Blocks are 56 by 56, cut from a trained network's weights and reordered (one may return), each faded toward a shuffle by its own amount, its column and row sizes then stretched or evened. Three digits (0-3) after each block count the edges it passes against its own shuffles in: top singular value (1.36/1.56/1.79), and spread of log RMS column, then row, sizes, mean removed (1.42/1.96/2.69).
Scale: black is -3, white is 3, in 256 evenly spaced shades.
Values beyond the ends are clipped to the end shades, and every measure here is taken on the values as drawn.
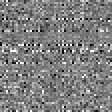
3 1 3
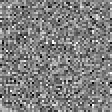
2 1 1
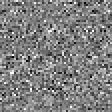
1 0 2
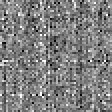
2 1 1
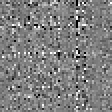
0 3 2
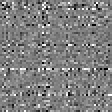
3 2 3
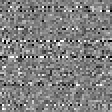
1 0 3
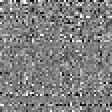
1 2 3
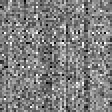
2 0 1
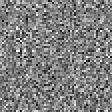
3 1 1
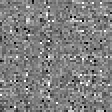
0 2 2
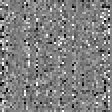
0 3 0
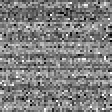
3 0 0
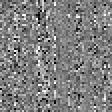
0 3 0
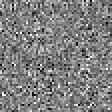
1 1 1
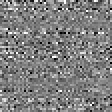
3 0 3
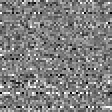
2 0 3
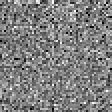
2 0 1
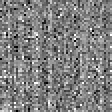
2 1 1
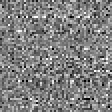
3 1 2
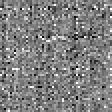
1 1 2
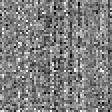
2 2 0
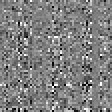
2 3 2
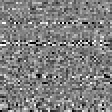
3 0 3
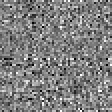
2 1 2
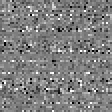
0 1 3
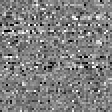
0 0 3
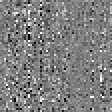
1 3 1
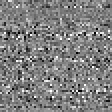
0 0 3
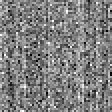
2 0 0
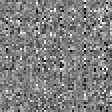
1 3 1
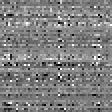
3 2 3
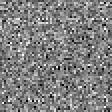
0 0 1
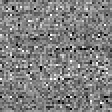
0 1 2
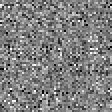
1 0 2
